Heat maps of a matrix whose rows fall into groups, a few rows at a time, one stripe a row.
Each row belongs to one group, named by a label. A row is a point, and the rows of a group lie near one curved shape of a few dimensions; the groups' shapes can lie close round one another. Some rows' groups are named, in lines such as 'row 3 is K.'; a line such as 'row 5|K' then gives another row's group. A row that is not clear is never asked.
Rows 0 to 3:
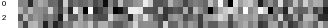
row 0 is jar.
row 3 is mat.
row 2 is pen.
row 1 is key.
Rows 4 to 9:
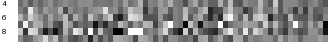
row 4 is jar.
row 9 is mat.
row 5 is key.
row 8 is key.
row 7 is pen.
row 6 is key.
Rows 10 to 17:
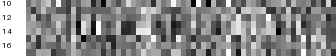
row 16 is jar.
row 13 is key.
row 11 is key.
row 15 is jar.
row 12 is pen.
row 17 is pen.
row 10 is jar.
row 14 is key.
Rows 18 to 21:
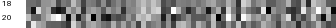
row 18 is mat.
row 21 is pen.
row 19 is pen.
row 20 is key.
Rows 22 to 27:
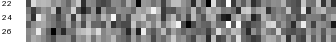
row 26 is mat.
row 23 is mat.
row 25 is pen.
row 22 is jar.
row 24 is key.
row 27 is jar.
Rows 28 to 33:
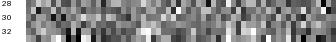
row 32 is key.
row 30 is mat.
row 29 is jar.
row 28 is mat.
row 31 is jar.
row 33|key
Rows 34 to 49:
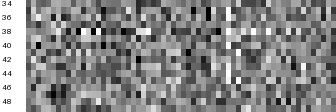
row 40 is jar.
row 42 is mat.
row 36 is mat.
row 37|mat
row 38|key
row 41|pen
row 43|pen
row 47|mat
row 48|pen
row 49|mat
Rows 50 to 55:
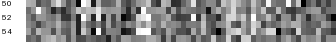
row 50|key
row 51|mat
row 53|jar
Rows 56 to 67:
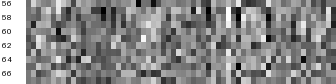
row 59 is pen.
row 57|jar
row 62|key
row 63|jar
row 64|key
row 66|mat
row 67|mat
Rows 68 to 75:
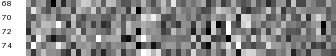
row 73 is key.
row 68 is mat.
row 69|mat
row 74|mat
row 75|key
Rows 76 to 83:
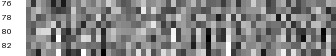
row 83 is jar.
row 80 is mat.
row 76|mat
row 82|jar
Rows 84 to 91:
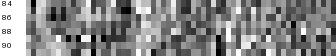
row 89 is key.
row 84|key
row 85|key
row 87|pen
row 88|pen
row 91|key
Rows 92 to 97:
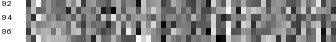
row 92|jar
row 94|key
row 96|jar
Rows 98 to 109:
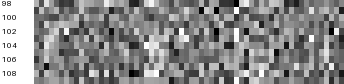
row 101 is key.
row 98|key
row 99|pen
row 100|mat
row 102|jar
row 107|jar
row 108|key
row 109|mat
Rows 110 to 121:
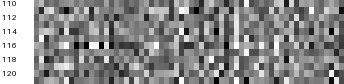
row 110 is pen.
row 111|pen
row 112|mat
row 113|jar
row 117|pen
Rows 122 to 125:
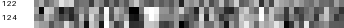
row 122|mat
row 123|key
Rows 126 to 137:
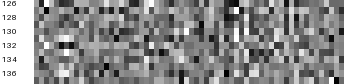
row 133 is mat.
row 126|key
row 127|jar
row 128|pen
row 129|pen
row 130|pen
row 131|mat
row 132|mat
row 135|mat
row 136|key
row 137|jar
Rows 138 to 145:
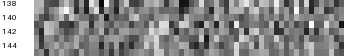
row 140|mat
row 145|jar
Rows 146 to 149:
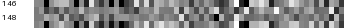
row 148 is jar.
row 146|jar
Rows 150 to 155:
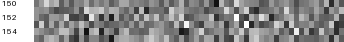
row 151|mat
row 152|jar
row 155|mat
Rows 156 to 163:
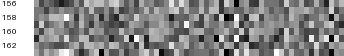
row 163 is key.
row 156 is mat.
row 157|jar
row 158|mat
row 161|jar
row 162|mat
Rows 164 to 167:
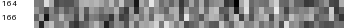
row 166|jar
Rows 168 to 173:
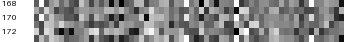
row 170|pen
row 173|pen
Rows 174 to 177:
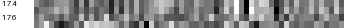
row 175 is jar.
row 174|jar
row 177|mat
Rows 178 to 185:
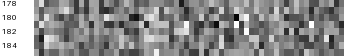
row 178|pen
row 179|key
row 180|key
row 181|pen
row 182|pen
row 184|key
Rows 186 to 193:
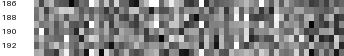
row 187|mat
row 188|pen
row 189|key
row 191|mat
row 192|jar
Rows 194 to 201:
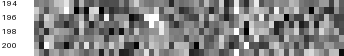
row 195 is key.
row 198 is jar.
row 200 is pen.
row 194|mat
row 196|key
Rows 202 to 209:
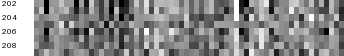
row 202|jar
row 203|jar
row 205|mat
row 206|jar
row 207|jar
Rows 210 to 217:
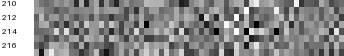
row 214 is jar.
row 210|key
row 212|jar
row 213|mat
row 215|mat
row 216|mat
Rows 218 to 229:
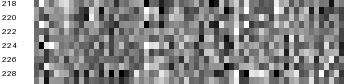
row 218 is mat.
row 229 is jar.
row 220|jar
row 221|mat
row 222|jar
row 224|key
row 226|jar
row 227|key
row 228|jar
